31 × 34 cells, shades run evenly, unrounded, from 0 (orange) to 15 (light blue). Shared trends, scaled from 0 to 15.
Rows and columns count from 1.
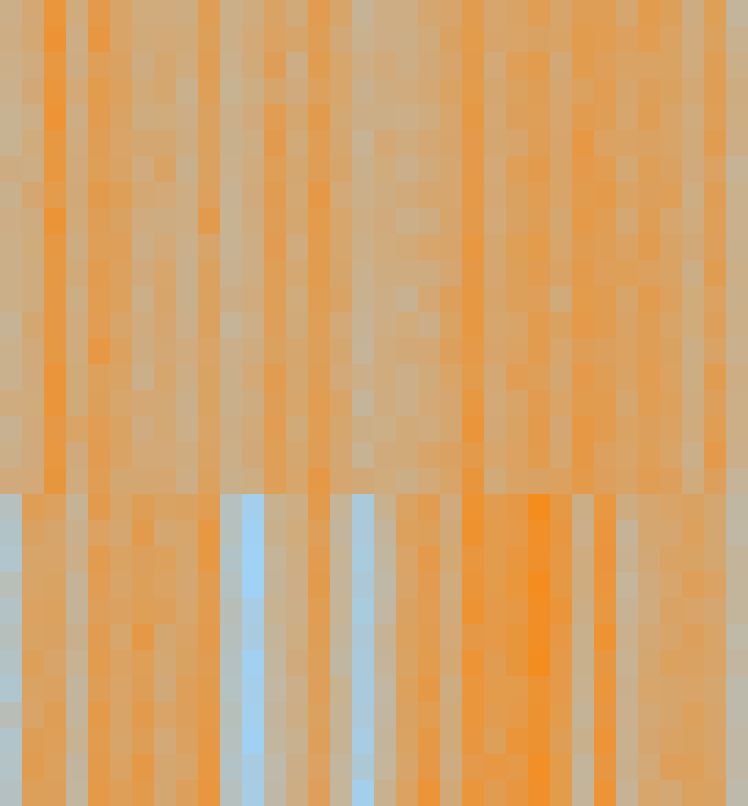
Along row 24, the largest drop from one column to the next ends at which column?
2
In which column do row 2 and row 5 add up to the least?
3
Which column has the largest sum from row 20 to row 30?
12
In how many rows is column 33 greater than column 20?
12
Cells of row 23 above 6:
14
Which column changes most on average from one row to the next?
17
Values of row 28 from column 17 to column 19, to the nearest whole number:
13 9 5
